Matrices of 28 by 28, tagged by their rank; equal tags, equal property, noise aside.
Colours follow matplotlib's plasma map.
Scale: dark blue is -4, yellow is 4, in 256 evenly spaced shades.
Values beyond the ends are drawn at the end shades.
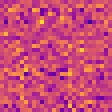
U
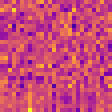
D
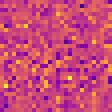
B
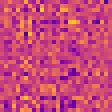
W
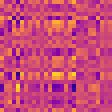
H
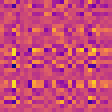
H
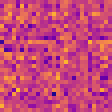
B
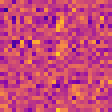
U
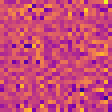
U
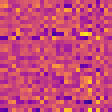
D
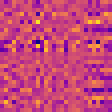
W
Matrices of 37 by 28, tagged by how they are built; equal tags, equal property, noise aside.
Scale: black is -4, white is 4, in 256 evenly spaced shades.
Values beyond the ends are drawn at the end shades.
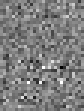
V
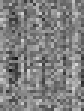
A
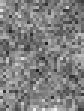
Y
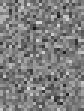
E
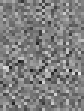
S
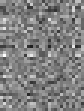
S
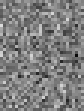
A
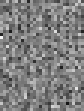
A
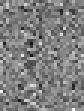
S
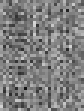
A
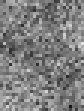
Y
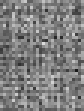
A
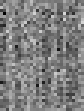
A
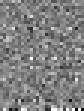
V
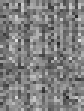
A
